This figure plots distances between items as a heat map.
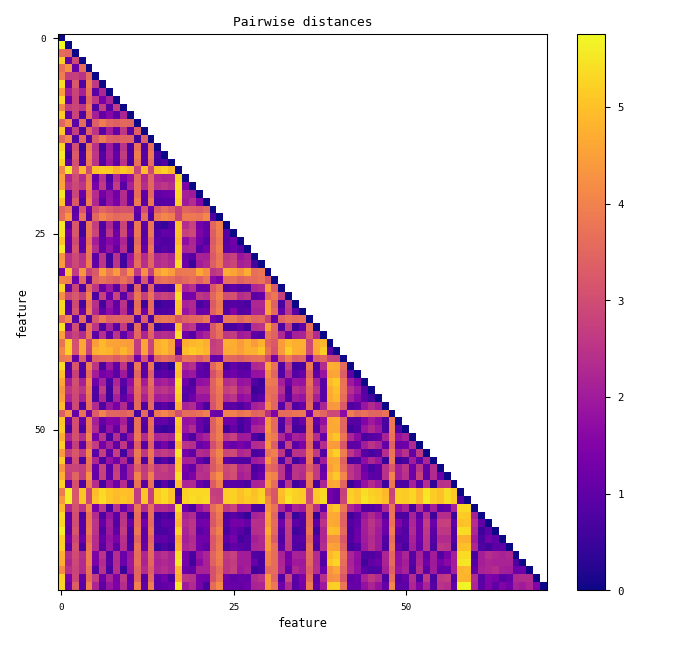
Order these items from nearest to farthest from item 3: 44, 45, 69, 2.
69, 44, 45, 2
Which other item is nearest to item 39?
40
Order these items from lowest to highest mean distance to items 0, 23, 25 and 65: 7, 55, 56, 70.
70, 7, 55, 56
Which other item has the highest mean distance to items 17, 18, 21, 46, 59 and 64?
0
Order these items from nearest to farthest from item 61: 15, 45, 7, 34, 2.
34, 15, 7, 45, 2
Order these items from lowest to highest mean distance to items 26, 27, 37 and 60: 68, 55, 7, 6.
6, 7, 68, 55
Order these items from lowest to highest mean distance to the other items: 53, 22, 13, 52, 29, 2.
52, 29, 53, 2, 22, 13
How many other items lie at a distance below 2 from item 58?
4
